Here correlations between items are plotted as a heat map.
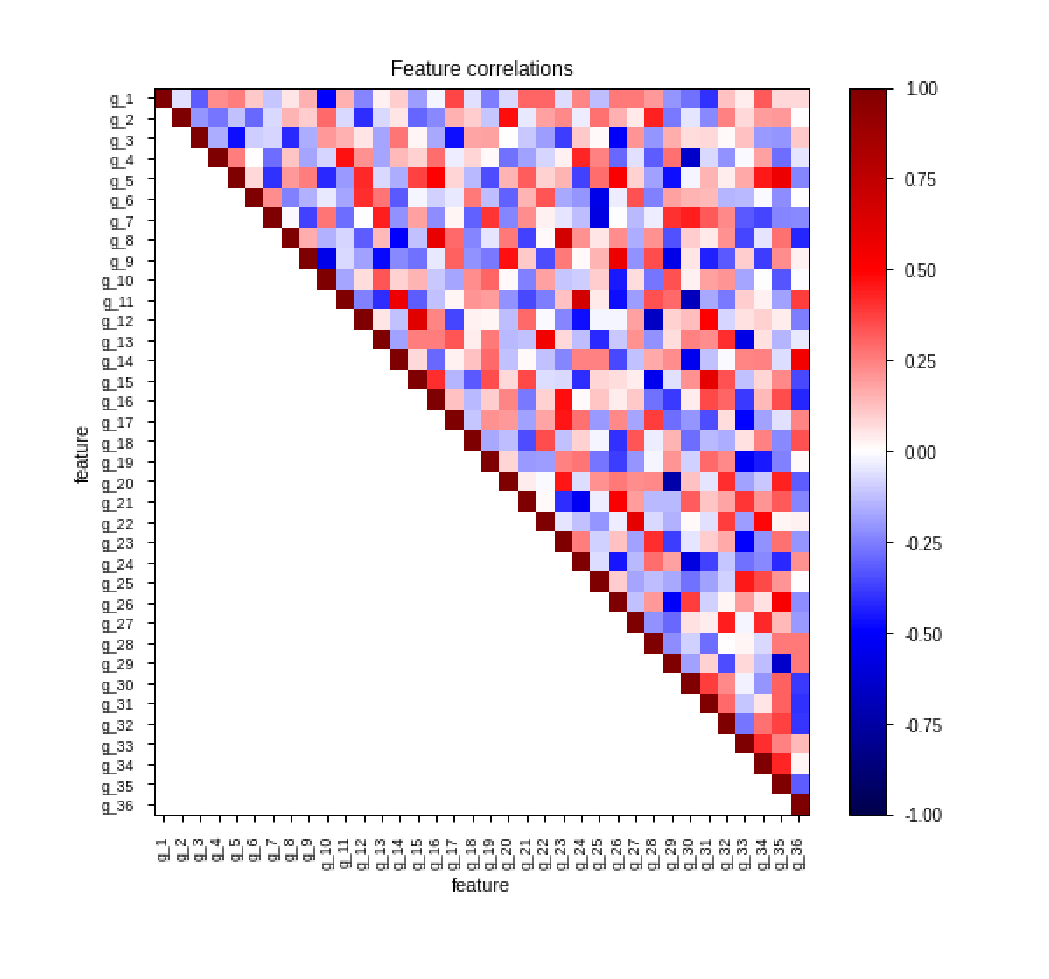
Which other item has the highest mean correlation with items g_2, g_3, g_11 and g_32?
g_14
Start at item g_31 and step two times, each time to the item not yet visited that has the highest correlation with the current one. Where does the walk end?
g_12
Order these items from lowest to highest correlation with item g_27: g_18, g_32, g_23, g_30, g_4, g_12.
g_23, g_4, g_30, g_12, g_18, g_32
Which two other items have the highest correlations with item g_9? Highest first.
g_26, g_20
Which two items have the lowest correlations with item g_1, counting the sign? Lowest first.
g_10, g_31
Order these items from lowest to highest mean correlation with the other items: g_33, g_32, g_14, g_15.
g_33, g_14, g_15, g_32
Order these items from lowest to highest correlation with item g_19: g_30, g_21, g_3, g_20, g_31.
g_21, g_30, g_20, g_3, g_31
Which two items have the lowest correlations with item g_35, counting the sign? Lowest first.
g_29, g_24
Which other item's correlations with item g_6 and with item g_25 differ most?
g_7
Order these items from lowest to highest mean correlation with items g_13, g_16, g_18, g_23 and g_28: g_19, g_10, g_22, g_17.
g_10, g_19, g_22, g_17
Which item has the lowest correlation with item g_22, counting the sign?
g_9
